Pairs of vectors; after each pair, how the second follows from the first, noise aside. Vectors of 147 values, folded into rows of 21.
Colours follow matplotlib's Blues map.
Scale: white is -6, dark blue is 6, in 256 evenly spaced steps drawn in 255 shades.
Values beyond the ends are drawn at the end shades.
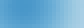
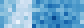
wrapped around, scaled up.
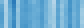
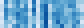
wrapped around, scaled up.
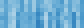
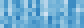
reversed, negated.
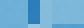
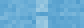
wrapped around, negated, shrunk.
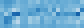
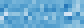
reversed, negated.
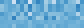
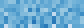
reversed.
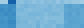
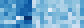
wrapped around, scaled up.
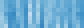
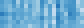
reversed.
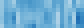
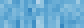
wrapped around, negated, shrunk.
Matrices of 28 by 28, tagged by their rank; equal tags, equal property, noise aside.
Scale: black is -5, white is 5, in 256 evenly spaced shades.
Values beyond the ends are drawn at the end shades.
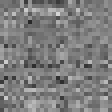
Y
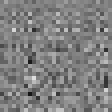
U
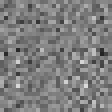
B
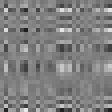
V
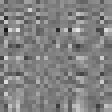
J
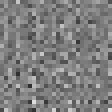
U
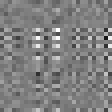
V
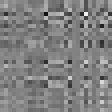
J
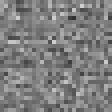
B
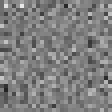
U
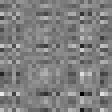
V
